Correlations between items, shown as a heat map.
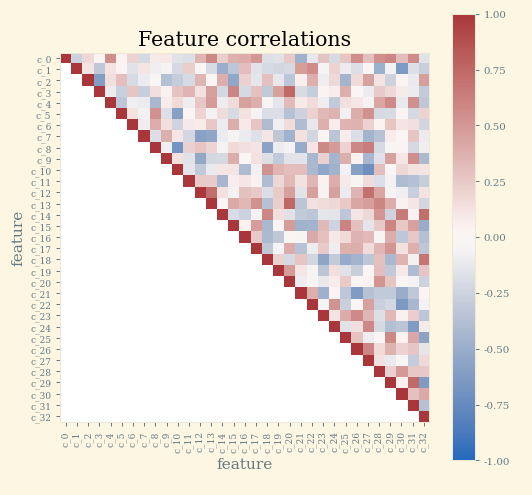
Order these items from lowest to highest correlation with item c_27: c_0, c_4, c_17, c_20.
c_4, c_20, c_17, c_0
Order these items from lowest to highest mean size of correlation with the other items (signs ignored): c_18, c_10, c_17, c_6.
c_6, c_17, c_10, c_18
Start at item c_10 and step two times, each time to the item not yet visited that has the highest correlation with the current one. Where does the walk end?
c_32
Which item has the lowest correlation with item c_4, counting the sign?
c_8
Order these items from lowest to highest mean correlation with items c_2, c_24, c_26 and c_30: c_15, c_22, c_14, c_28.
c_15, c_22, c_28, c_14
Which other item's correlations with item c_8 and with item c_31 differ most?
c_24
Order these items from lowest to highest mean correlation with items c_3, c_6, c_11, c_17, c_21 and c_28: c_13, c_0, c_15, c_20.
c_0, c_15, c_13, c_20
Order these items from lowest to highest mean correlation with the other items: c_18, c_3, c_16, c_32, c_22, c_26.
c_18, c_32, c_22, c_3, c_16, c_26
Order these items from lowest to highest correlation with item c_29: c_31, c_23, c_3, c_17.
c_3, c_23, c_17, c_31
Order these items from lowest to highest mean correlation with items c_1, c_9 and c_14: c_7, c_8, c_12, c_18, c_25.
c_12, c_8, c_25, c_18, c_7
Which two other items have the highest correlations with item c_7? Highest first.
c_9, c_31
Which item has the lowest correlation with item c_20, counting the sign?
c_7
